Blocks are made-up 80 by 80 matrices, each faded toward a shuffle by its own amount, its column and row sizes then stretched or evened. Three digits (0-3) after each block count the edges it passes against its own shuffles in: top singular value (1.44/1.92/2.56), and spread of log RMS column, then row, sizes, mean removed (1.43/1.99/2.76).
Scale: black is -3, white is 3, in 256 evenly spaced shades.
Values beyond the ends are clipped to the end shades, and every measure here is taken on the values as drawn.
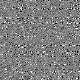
1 1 3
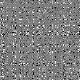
0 3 3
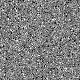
0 0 0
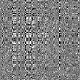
3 3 2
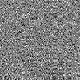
2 0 0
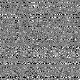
1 1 3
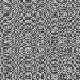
3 0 2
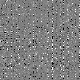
2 3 1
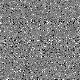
1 0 2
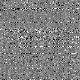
1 1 3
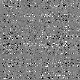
0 2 3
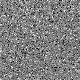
0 0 0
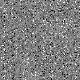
0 2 0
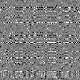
3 0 3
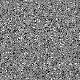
0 1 1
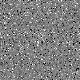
1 0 1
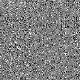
1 2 0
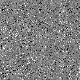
0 1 1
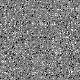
1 1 1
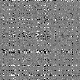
2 3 3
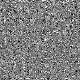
0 1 2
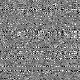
2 0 3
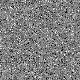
0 1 0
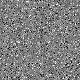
1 0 1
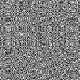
3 0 1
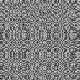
3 0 1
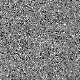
0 1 1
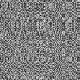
3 2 0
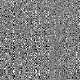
2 3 1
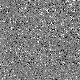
0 0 1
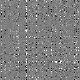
1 3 2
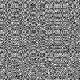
3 0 0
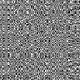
3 3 0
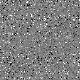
0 1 2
